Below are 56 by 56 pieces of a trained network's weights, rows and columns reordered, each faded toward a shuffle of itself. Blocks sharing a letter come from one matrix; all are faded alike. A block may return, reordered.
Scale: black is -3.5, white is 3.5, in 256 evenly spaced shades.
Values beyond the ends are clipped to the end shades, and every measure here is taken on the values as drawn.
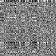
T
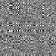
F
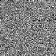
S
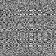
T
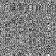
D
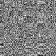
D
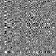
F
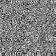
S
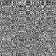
T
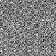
D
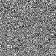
S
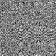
D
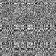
T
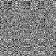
T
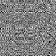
T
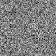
S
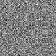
D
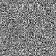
S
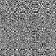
T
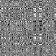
F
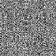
S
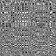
F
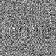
D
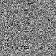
S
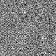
D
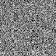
S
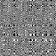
F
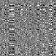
F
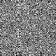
S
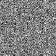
S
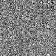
S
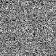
S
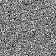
S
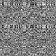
T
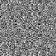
S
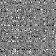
F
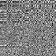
T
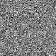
S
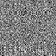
D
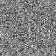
S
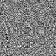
D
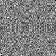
D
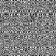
T
